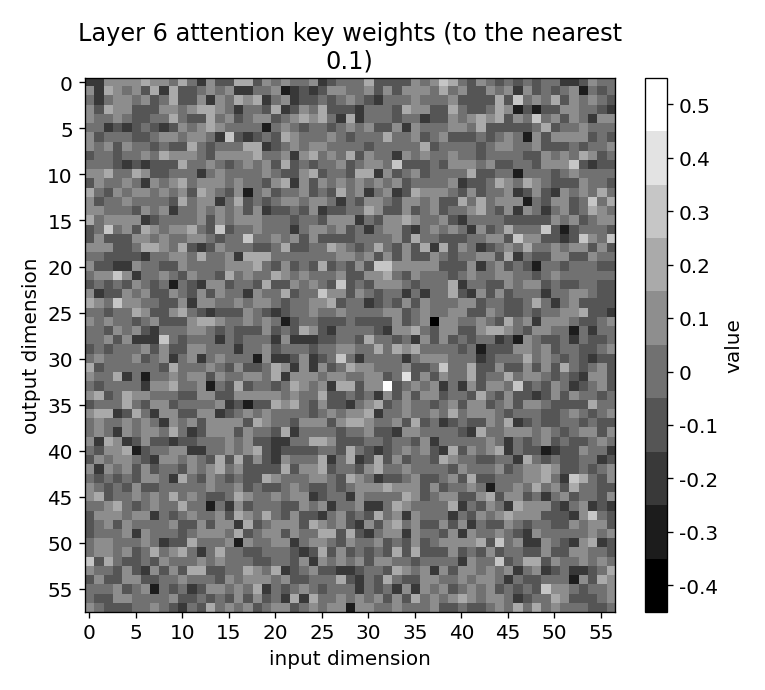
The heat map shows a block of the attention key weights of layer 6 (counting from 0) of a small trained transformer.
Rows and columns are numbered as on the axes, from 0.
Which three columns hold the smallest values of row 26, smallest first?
37, 21, 48
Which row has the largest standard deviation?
33
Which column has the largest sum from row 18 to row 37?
27
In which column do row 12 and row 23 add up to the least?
17
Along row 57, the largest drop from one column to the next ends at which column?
28
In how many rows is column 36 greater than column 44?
21
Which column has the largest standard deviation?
46
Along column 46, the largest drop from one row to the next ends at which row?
3
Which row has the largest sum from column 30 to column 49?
32
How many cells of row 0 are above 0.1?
7
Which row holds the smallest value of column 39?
47
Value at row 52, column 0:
0.3
